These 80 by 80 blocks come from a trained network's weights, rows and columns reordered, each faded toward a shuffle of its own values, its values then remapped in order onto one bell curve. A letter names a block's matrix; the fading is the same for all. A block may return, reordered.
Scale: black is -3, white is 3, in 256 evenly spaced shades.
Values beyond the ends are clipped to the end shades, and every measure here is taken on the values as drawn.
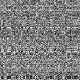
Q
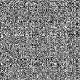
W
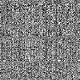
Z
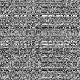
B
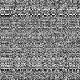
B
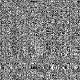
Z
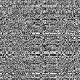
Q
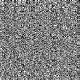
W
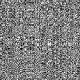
W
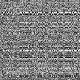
B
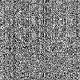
W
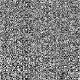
Z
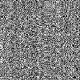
W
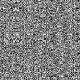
W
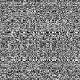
B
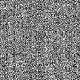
W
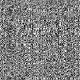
Z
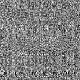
W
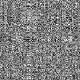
Z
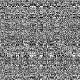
B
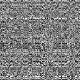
Q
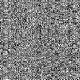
W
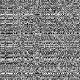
B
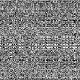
Q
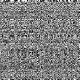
Q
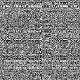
Q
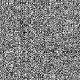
W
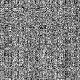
W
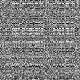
B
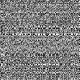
B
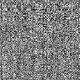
Z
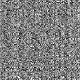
Z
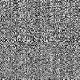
Z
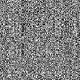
W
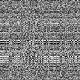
B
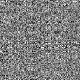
W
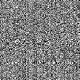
W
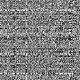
Q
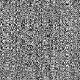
Z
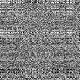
B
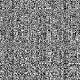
Z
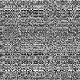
B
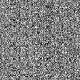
W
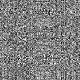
W
